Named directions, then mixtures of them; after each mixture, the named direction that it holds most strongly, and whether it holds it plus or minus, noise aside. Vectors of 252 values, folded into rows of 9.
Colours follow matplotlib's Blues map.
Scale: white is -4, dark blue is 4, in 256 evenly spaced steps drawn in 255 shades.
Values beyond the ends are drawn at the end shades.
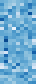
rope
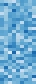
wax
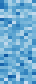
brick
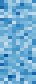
brick, plus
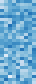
brick, minus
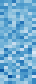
wax, minus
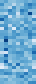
rope, plus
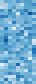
brick, minus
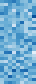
wax, minus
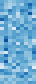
rope, plus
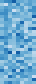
wax, minus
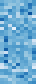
rope, plus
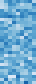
brick, minus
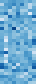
rope, minus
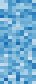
brick, minus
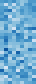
wax, minus
